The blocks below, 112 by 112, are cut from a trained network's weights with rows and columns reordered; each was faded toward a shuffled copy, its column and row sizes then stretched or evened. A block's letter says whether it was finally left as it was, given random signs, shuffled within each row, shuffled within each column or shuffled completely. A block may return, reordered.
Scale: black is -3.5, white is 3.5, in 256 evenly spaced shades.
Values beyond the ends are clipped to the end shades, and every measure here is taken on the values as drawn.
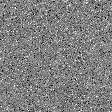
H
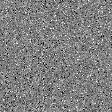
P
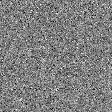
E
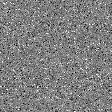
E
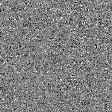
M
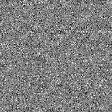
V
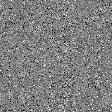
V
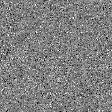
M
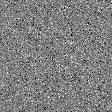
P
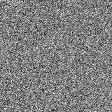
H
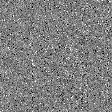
P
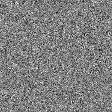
E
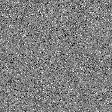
E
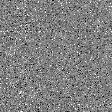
M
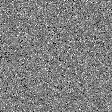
H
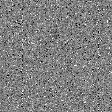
P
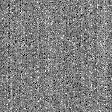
V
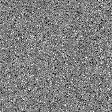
P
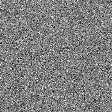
P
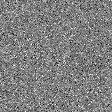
E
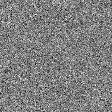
P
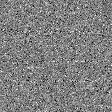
E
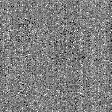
V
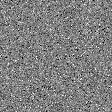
H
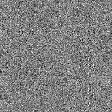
V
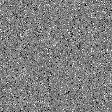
P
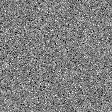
H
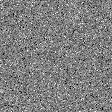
H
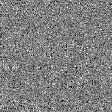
V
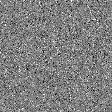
P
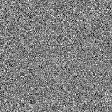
V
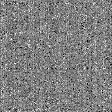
V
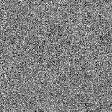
V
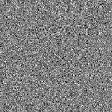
V
